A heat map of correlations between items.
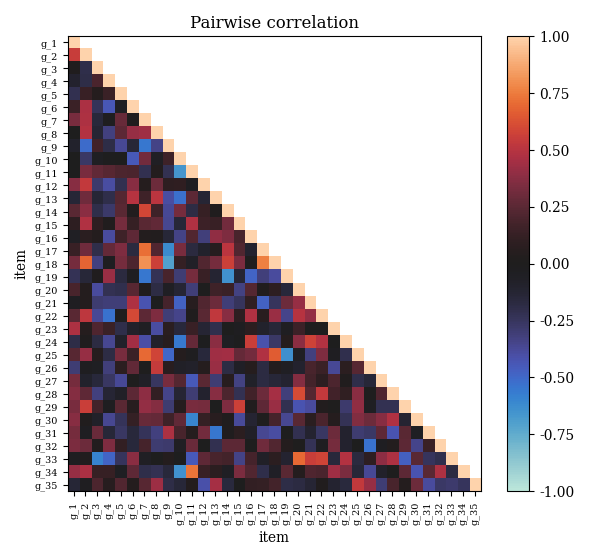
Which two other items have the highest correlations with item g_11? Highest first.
g_34, g_15
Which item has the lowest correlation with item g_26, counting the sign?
g_32
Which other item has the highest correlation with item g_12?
g_2
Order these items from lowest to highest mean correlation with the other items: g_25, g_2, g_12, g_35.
g_35, g_12, g_25, g_2
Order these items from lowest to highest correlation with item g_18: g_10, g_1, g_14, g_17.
g_10, g_1, g_14, g_17
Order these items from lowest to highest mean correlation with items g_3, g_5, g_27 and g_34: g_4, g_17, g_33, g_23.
g_33, g_17, g_4, g_23
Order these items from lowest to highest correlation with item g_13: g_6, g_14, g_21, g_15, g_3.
g_3, g_14, g_15, g_21, g_6
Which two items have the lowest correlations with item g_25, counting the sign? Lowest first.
g_19, g_9
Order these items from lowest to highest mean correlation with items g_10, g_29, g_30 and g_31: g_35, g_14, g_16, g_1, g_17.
g_16, g_35, g_17, g_14, g_1
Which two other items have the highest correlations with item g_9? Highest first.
g_31, g_27
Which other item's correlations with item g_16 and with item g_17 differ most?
g_24
